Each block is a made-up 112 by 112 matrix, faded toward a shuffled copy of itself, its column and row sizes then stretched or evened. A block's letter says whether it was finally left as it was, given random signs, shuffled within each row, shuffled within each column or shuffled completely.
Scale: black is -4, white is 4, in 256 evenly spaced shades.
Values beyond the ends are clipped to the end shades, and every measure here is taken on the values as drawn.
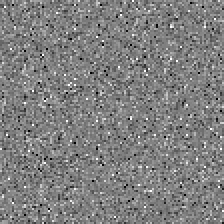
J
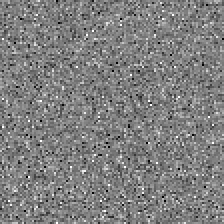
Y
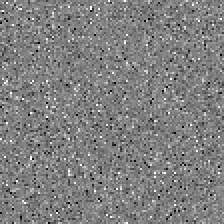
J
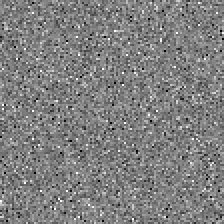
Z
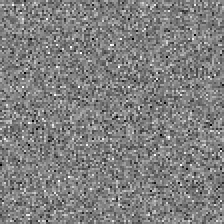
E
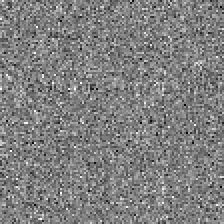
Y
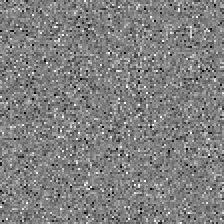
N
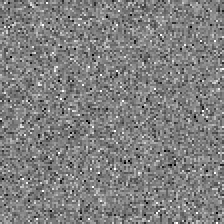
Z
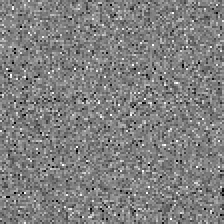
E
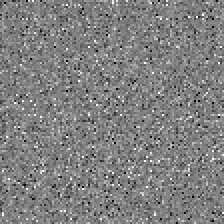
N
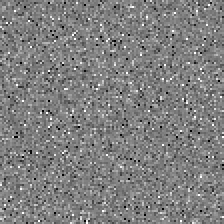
Z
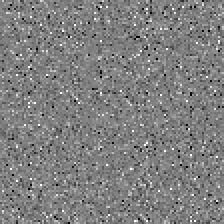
Y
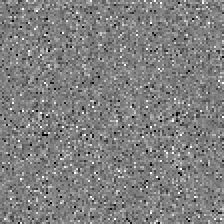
N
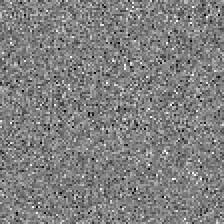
E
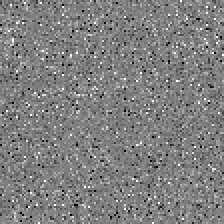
N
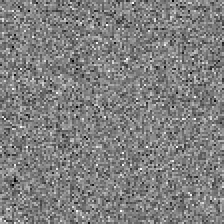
N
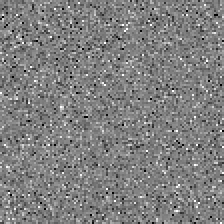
E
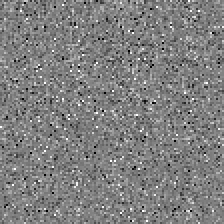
N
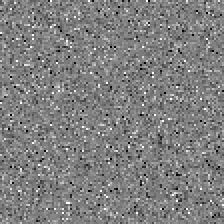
N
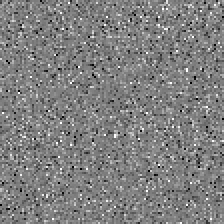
E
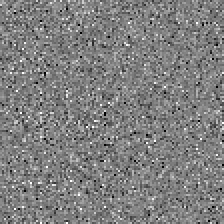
N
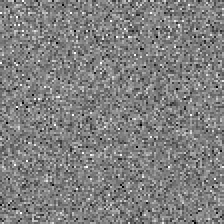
E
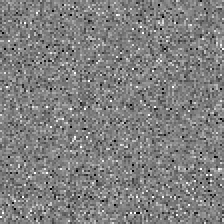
E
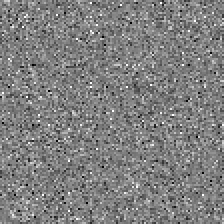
Y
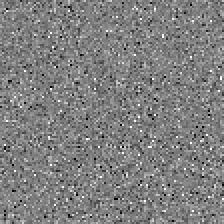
N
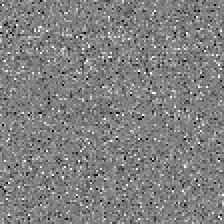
N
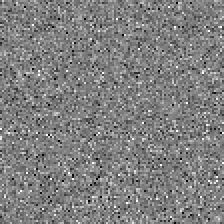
E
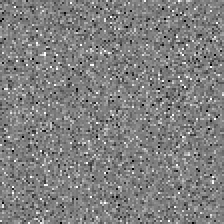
J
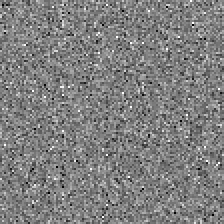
J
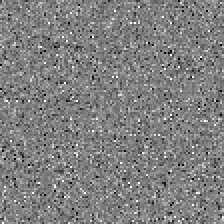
N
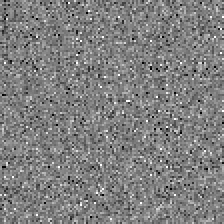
Y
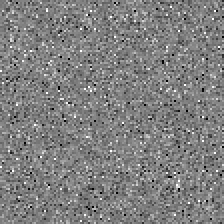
Y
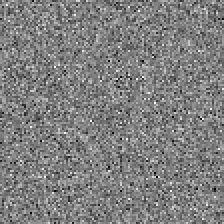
N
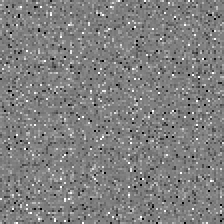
Y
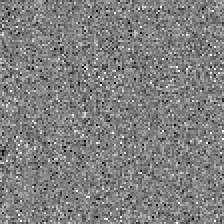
N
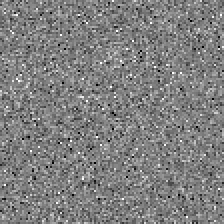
Z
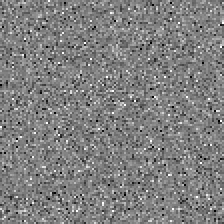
E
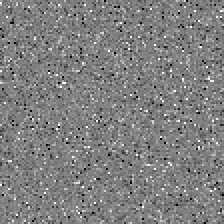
Z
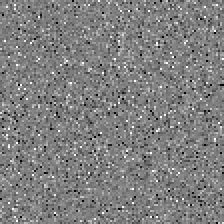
Z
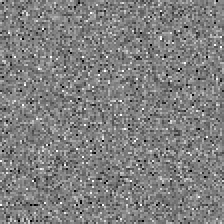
E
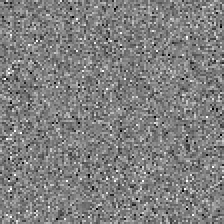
J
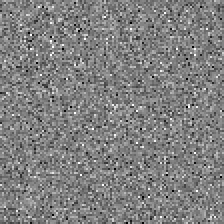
N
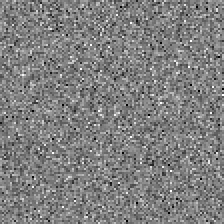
Z
